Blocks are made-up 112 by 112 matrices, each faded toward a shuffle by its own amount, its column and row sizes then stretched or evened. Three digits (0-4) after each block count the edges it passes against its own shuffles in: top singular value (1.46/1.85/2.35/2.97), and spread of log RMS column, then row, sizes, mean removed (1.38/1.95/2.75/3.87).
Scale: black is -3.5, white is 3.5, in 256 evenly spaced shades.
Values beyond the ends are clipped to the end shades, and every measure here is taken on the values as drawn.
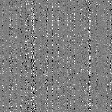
3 4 1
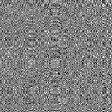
4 2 2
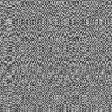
4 1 3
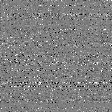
2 0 3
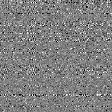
3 1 3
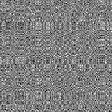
4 0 1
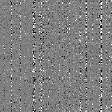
3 4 1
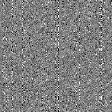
3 3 0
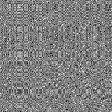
4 0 0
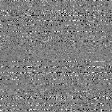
1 1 4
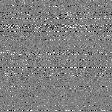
2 0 4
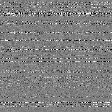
2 0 4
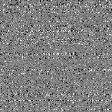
2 0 3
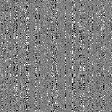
3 4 1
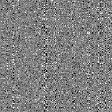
3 3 1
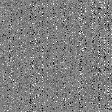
0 3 0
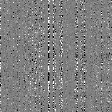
3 4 0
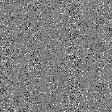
0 3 0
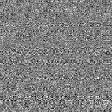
3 0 3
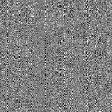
3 3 1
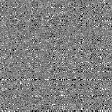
3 2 3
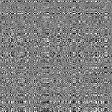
4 3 4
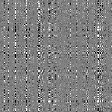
4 4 2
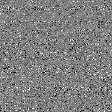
0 0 3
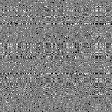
4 1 3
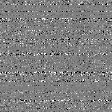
1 1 4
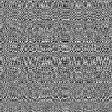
4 0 4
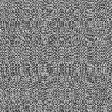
4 1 2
